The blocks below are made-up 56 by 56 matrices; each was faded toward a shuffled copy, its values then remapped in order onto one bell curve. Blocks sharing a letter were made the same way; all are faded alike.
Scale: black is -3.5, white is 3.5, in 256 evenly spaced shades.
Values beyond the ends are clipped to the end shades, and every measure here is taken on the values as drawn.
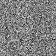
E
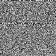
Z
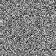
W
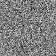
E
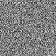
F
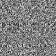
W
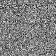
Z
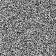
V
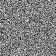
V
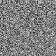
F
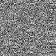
F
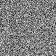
V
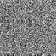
F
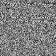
Z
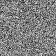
V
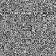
F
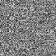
F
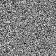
E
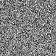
E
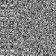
F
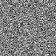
F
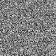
Z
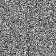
E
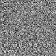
W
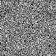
E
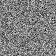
V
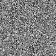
E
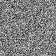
V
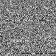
Z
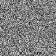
F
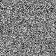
Z
